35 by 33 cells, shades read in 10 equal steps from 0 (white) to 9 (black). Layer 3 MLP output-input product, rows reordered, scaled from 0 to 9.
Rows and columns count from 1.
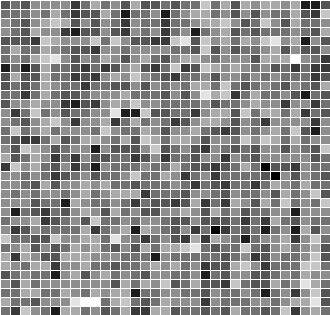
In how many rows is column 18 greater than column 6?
15
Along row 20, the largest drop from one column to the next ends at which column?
29
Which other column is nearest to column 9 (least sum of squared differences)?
1
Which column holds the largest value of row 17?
10
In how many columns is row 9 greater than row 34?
18
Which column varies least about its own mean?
26
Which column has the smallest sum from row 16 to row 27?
9
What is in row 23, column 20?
3
